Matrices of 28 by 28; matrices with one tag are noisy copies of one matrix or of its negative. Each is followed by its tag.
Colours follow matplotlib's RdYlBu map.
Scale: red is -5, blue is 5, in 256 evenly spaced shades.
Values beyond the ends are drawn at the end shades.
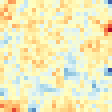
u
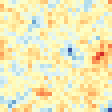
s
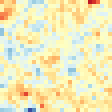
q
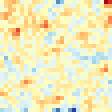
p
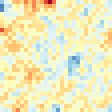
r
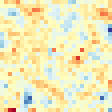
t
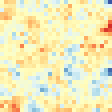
u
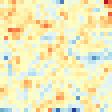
p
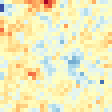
r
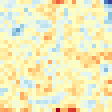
p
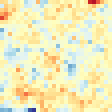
q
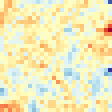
u
